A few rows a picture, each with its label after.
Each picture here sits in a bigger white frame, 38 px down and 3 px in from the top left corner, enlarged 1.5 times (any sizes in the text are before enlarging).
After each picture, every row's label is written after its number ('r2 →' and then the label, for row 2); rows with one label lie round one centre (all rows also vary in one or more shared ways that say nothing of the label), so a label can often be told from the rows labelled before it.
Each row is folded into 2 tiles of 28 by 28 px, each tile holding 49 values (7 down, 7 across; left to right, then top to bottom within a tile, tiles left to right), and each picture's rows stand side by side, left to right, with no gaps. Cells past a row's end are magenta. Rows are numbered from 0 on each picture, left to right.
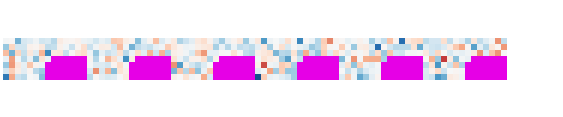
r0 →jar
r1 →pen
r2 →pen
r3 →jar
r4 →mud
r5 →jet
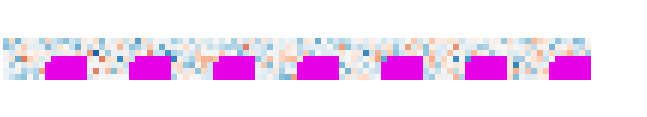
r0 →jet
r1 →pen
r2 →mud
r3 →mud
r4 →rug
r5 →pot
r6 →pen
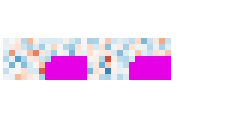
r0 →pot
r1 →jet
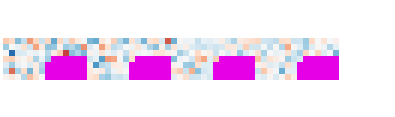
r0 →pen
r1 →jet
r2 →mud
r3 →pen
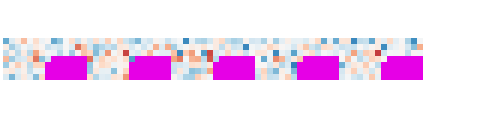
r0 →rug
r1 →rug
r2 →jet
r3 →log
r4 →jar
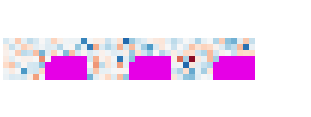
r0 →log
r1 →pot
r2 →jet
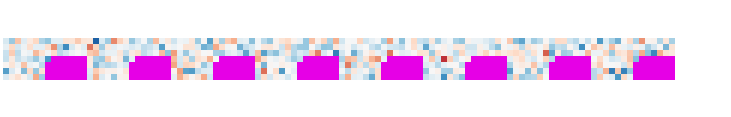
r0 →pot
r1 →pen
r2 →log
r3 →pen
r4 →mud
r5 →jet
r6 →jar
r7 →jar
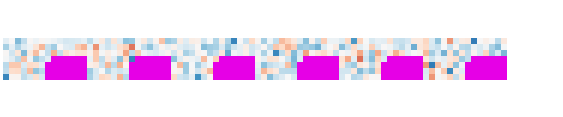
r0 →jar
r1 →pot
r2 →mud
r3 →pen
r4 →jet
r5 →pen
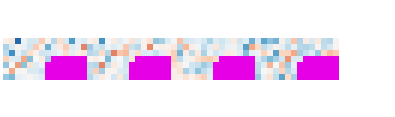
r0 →jar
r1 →jar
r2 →log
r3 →jar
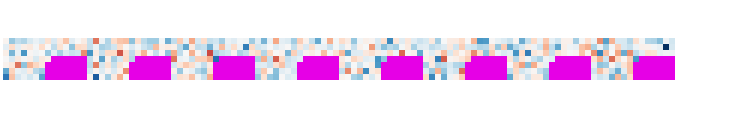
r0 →jar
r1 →pot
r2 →rug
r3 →jet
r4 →pen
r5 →jet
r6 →jar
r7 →jet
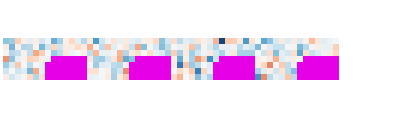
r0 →rug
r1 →pen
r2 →pen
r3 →jar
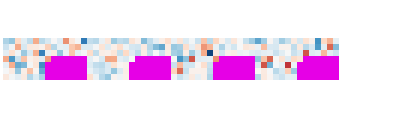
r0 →log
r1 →jet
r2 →log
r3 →mud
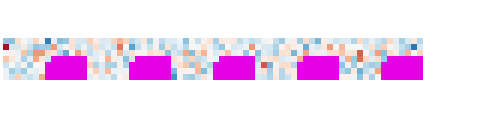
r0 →rug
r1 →pen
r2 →jar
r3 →mud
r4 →jet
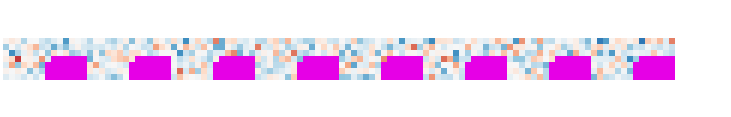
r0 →mud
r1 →mud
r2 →pen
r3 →rug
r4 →mud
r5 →jet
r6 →log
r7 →pen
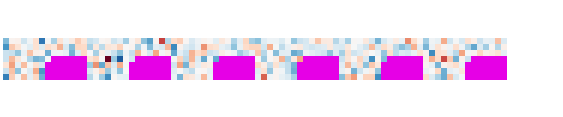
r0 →pot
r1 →jet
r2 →pot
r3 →log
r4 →pot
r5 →jet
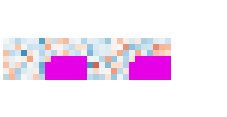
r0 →log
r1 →jar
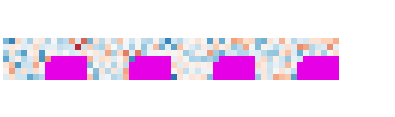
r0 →mud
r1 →rug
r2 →pot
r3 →pot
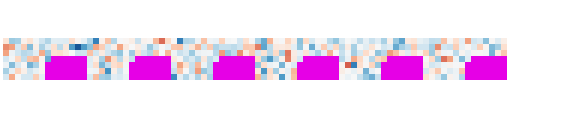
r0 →pen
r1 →jet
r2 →jar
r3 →rug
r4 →mud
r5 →jet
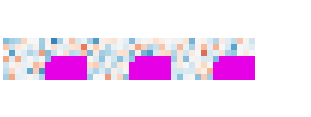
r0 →rug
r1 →pot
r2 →pot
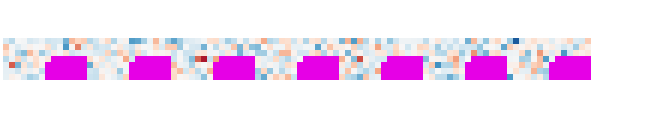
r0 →mud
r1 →rug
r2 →mud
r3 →pot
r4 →jet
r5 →mud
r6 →jar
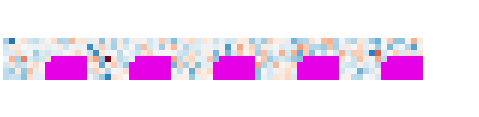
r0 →jet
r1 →jet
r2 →rug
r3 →pot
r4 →jet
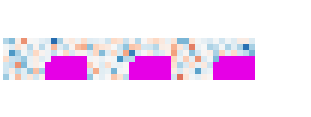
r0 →rug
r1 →pot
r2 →pen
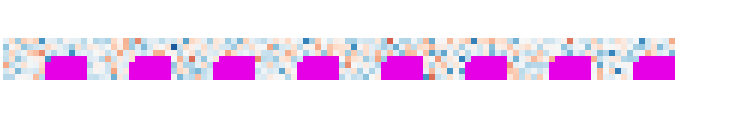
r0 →pot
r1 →jar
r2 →jet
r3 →rug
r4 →jar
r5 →pen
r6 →log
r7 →pen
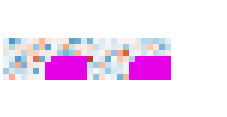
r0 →jar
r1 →rug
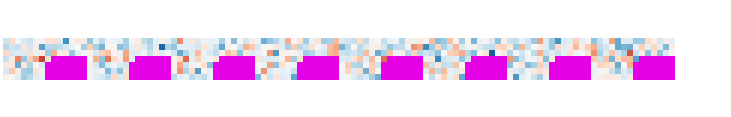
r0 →mud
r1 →jet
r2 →mud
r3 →jar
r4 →mud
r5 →pot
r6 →rug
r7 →rug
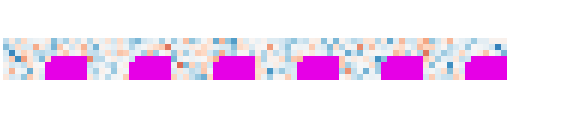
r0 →jet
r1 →rug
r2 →mud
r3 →log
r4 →pen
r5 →pen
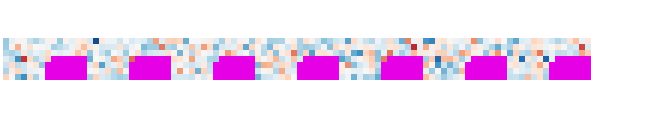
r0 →jet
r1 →mud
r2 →pen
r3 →jar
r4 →mud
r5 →jet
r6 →pot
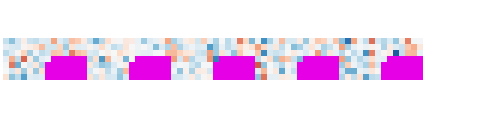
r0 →jet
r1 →jet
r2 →rug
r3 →pen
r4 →rug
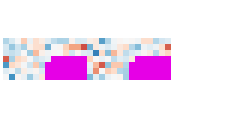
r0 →rug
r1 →jar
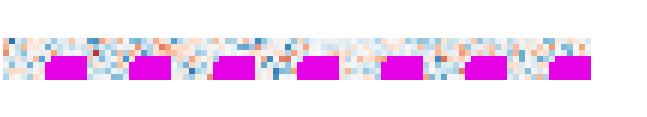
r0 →pen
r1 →rug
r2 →jet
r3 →jet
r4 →log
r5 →jet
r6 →pot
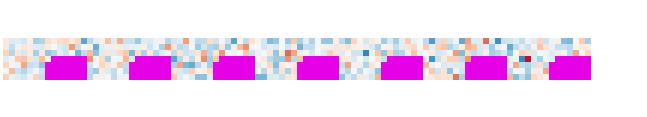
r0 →log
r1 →rug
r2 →mud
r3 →jar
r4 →rug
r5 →log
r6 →jet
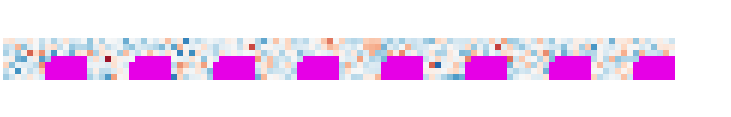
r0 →pot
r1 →jet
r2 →jar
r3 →rug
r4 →pen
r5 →mud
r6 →rug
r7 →pot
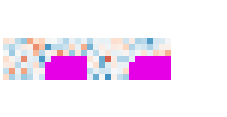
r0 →pen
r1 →jet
